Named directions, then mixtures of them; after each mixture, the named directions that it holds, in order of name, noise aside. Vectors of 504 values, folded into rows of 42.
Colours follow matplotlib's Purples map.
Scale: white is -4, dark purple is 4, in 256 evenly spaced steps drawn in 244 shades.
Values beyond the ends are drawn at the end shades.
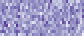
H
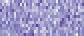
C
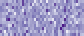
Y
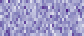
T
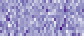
H, T, Y.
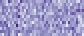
H, T.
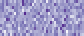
Y.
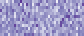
C.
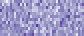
C.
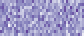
H, Y.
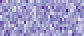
T.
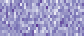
C.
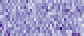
T, Y.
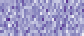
H, Y.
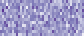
H.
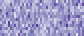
C, H.
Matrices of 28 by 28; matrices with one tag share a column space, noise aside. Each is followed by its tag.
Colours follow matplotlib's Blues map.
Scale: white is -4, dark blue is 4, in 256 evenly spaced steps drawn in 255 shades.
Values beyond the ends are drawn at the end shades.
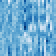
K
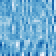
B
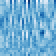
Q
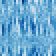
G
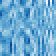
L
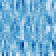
B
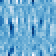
G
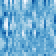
Q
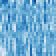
K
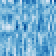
K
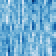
K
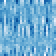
G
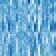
K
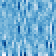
B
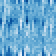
G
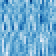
K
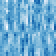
K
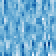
B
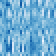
L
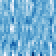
B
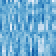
K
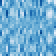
L
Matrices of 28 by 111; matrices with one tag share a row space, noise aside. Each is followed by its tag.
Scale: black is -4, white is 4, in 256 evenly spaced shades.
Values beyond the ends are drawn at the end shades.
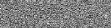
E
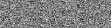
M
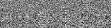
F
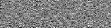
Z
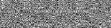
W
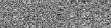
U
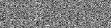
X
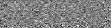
X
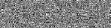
W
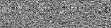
F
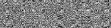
U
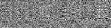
F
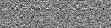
W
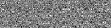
F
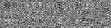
U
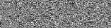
Z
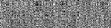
X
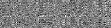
F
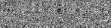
U
